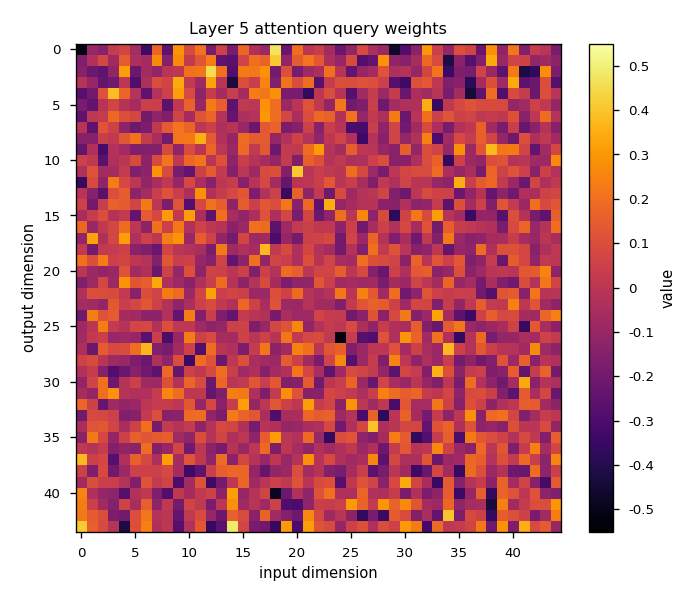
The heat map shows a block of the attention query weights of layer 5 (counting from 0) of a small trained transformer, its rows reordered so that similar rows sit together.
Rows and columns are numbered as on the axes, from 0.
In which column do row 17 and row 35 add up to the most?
1
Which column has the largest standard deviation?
18
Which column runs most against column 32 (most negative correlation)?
14
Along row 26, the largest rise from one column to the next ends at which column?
25
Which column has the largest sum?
17
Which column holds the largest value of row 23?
40
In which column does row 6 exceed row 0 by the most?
29
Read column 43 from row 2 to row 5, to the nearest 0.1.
0.3 0.1 0.1 0
